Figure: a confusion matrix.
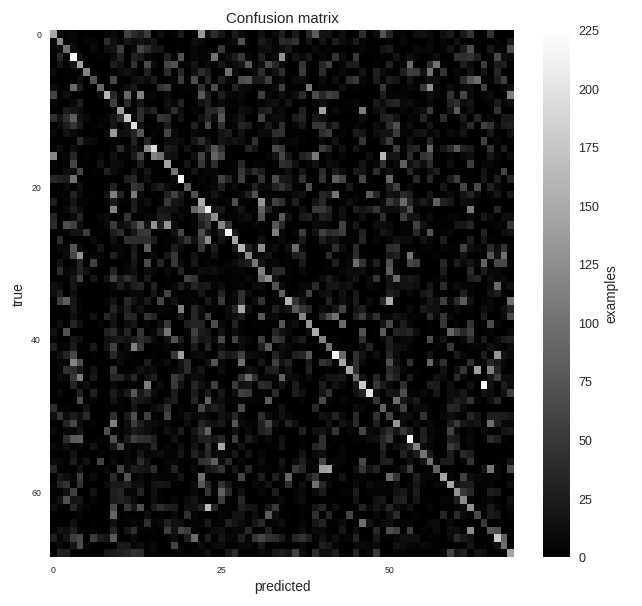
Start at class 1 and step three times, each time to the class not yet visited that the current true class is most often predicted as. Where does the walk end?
50
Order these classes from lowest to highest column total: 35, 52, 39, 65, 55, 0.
55, 35, 0, 52, 39, 65
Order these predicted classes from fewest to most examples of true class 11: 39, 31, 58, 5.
5, 39, 58, 31
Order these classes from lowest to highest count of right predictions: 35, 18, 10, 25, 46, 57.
57, 18, 25, 10, 35, 46
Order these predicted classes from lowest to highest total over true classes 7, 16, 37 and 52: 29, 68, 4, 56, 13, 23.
29, 4, 13, 68, 23, 56
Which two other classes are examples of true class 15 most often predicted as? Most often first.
14, 56
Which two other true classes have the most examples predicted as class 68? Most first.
8, 35
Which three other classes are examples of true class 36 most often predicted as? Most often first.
28, 19, 43
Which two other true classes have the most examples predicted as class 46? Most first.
10, 64
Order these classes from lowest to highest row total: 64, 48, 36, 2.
64, 2, 48, 36
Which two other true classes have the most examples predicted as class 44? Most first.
63, 6
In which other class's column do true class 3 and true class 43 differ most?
34
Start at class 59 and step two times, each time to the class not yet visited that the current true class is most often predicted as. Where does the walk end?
17
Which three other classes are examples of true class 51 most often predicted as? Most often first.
9, 65, 27
